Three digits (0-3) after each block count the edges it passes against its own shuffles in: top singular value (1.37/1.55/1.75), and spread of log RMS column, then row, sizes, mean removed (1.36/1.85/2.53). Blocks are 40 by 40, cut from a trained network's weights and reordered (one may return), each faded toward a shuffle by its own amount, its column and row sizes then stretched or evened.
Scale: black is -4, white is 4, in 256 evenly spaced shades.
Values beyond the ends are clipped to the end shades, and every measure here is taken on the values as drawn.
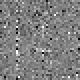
0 2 1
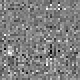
2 2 2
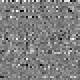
1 0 3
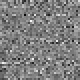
1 0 2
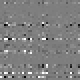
3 2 3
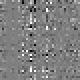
2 3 2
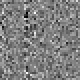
2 2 0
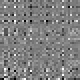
3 2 3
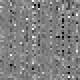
0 3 0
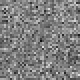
1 0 0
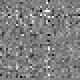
1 2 2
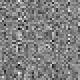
3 2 0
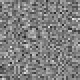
2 0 0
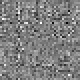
2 1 2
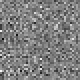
3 2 1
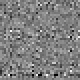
1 2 2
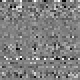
2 1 3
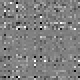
0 2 3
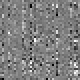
3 3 1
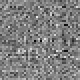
2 0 2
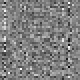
3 2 0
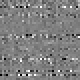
1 0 3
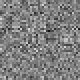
3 0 2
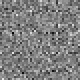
3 0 2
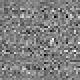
2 1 2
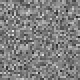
2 0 0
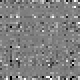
2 2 3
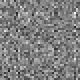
3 1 1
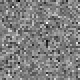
0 1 0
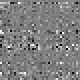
0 2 3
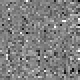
0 2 1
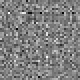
2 1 1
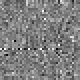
2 1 1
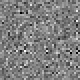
2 1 1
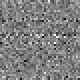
1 0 2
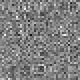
3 1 0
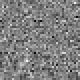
0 0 1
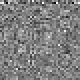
3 0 1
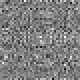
3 1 2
